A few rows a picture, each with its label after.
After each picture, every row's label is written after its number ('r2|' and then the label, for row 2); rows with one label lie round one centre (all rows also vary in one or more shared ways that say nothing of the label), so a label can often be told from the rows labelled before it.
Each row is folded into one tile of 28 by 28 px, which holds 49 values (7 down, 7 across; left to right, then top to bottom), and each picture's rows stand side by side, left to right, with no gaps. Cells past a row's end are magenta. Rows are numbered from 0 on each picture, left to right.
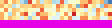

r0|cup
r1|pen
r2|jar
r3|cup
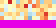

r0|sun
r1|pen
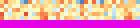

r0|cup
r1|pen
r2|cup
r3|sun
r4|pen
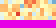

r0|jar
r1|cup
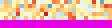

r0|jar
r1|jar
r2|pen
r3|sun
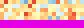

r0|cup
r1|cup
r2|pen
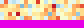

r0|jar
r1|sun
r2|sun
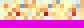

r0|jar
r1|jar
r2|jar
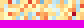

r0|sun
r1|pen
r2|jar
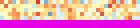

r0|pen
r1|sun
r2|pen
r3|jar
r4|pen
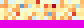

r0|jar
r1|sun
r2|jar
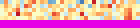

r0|jar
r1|cup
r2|cup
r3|sun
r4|pen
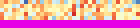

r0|cup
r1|pen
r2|jar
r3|pen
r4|cup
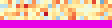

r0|sun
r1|jar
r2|pen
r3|sun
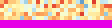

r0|cup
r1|sun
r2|cup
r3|sun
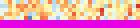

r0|sun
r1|pen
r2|pen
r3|jar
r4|jar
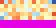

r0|pen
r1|cup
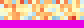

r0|pen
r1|pen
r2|pen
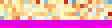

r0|pen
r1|sun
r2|sun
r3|cup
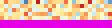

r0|cup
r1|sun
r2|sun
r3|cup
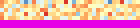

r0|cup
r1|jar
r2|sun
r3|cup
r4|sun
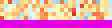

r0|sun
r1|pen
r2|jar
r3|pen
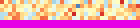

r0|pen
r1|pen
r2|jar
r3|jar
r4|sun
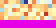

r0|cup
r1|jar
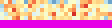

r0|pen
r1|cup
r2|jar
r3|cup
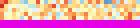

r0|cup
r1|sun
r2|pen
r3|cup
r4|pen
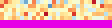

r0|cup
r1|jar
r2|jar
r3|sun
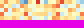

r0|cup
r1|sun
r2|cup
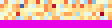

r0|jar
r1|sun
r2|sun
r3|jar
